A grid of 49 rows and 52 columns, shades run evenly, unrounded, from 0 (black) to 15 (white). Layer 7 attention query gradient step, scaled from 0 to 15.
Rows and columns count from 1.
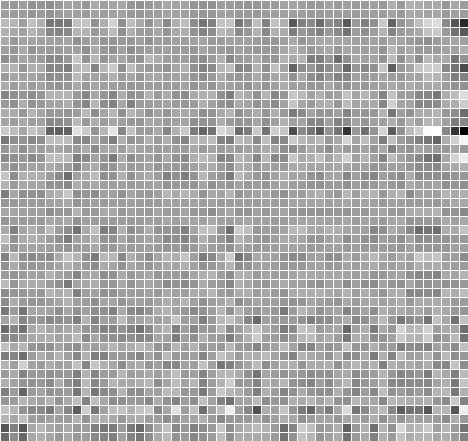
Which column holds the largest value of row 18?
52
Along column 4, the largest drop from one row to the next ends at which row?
16
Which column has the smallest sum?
51
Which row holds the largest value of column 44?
12
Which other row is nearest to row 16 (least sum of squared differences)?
18
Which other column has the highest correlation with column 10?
43
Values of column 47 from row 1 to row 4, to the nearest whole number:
10 10 11 10
